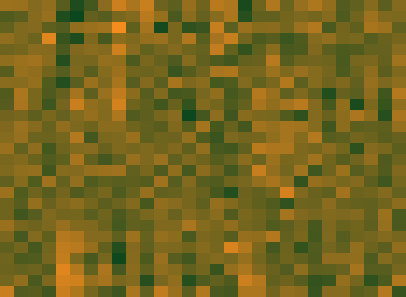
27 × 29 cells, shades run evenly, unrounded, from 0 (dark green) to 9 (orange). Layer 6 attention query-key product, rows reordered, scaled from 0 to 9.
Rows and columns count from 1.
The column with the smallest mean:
14
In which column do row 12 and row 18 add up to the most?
21
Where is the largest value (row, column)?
3, 9
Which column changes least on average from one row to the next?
27
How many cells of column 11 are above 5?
5
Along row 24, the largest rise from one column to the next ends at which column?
10
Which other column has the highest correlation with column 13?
7
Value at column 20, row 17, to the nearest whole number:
6
